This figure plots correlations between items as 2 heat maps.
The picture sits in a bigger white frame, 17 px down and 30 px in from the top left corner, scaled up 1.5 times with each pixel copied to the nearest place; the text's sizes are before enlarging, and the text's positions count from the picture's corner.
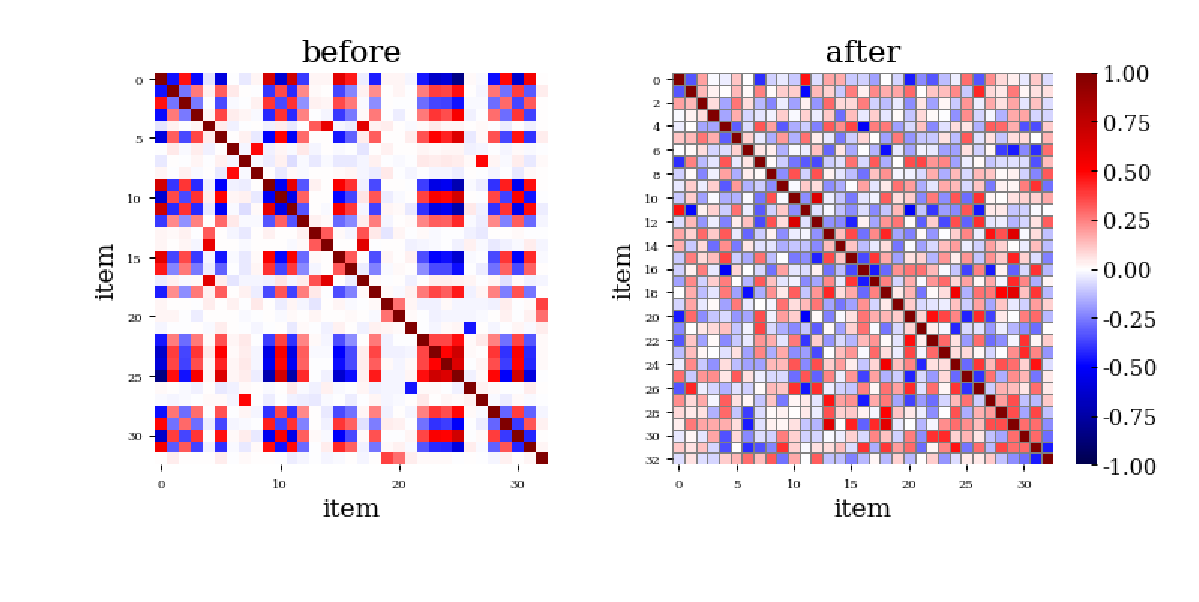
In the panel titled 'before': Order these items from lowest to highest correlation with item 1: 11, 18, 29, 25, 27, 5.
11, 29, 27, 18, 5, 25
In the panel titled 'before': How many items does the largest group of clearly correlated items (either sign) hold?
20
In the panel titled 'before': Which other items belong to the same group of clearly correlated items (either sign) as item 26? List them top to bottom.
21
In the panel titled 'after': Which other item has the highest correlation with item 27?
13
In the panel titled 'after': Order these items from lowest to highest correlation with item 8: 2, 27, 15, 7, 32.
2, 15, 7, 27, 32
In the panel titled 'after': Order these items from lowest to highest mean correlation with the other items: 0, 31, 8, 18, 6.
6, 0, 8, 31, 18
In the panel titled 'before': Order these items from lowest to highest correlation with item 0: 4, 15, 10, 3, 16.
10, 3, 4, 16, 15
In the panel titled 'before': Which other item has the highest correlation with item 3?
25
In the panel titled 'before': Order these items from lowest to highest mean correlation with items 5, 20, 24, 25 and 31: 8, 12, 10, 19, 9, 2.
9, 2, 8, 19, 12, 10
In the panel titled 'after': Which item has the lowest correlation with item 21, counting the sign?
24
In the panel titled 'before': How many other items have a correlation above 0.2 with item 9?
7
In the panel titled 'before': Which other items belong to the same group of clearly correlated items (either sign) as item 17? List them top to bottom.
4, 13, 14
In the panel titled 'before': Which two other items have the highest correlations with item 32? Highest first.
19, 20
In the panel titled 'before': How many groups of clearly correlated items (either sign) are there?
6
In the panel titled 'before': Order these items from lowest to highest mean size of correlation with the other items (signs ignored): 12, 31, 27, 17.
27, 17, 12, 31
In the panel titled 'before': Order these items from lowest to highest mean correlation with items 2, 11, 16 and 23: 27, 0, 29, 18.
18, 27, 29, 0
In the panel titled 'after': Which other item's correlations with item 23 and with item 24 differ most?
12
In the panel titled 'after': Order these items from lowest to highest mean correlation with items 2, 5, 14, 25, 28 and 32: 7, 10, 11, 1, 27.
10, 7, 1, 11, 27
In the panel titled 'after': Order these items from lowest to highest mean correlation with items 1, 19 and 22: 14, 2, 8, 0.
0, 14, 2, 8
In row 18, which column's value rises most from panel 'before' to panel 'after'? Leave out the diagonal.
29
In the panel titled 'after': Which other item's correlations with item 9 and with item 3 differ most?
31
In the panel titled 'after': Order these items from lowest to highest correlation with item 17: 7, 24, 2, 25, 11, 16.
16, 11, 2, 24, 25, 7
